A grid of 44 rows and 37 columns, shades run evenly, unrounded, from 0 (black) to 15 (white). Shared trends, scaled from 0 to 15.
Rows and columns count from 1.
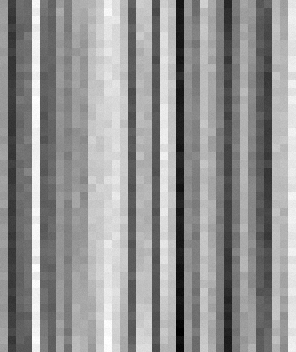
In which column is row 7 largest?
5
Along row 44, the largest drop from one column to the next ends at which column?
23
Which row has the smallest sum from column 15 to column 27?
41
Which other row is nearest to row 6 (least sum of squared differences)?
31
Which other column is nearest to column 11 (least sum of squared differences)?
8
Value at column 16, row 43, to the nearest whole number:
10
